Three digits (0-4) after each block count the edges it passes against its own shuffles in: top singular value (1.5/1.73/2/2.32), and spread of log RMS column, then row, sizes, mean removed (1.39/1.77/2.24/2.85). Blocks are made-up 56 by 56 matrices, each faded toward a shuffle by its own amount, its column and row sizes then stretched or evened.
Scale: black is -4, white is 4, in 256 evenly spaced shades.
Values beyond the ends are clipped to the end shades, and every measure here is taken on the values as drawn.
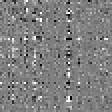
3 4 3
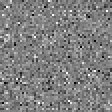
2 0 2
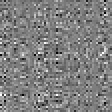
3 4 3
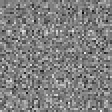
3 0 2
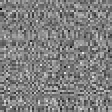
4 0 2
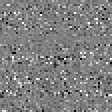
1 0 4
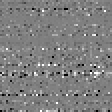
1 0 4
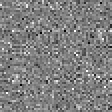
3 0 1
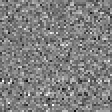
1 0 2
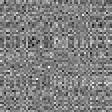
4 1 1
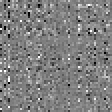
2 4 2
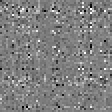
0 3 3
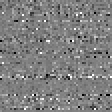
0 0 4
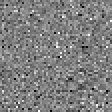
2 1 1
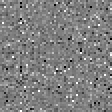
0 1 0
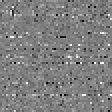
1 0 3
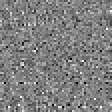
2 0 2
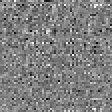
2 1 3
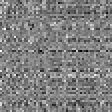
4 0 4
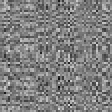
4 4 0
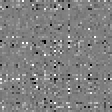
1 3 3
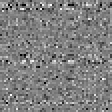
3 0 3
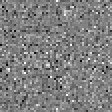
1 1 2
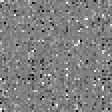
0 3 2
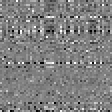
4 0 4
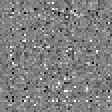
0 2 3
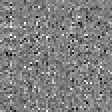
0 3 2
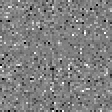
0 0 1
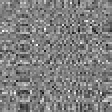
4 0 3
